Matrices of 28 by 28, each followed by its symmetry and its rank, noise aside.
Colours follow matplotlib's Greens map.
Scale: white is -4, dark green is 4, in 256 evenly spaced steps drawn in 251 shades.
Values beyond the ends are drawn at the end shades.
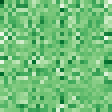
no symmetry, rank four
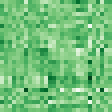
antisymmetric, rank two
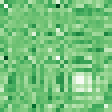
symmetric, rank three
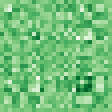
symmetric, rank four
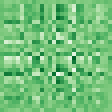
antisymmetric, rank two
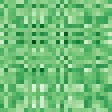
no symmetry, rank two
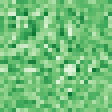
symmetric, rank four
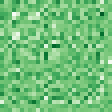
symmetric, rank three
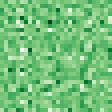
antisymmetric, rank four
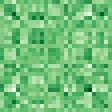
symmetric, rank two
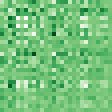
symmetric, rank two
